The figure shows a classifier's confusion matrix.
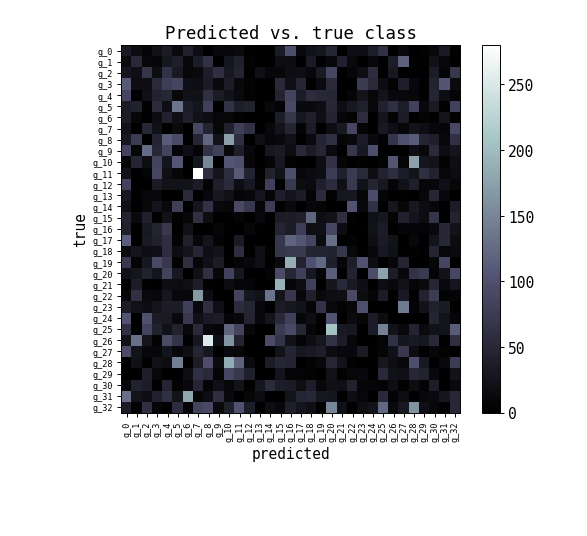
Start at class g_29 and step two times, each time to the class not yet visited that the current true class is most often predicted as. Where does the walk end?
g_28
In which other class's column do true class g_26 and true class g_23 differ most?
g_8
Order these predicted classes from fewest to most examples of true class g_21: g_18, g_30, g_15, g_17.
g_17, g_30, g_18, g_15
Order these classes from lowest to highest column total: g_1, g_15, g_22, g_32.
g_1, g_22, g_32, g_15
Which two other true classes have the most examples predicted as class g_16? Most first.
g_19, g_17
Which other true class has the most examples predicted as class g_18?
g_15
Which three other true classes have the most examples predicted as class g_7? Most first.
g_11, g_22, g_32
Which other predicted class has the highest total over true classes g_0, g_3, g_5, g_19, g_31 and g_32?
g_16
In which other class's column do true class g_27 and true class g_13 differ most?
g_24
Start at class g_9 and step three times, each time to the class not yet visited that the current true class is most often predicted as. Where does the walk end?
g_25
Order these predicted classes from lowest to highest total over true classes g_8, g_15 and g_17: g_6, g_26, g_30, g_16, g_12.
g_12, g_6, g_26, g_30, g_16
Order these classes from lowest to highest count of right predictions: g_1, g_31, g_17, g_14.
g_31, g_1, g_14, g_17
